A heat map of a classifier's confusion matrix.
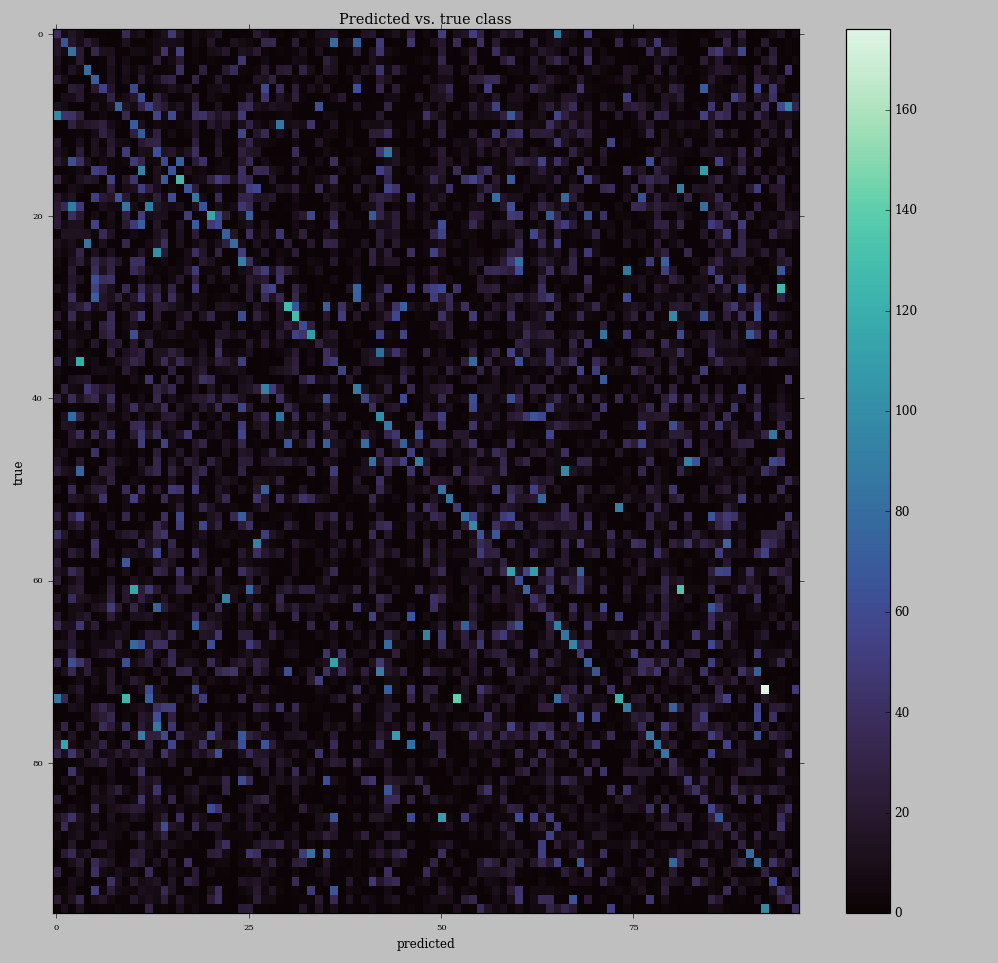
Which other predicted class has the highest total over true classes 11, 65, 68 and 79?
60
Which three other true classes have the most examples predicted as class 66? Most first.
48, 18, 21
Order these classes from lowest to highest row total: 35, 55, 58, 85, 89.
58, 89, 85, 55, 35
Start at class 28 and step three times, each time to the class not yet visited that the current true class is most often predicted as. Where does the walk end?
3
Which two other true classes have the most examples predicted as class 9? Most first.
73, 19
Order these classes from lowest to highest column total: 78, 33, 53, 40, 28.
40, 28, 53, 33, 78
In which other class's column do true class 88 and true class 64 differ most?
46
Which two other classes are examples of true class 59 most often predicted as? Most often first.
62, 68
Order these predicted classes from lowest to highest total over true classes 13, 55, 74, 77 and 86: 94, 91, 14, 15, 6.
6, 15, 94, 91, 14
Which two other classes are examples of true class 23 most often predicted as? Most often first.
4, 65
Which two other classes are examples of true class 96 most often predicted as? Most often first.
92, 72
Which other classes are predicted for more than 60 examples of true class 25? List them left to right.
24, 60, 79
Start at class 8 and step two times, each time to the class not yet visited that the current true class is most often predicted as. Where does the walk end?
67
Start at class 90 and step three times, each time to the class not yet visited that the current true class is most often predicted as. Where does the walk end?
34
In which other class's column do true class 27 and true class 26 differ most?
74
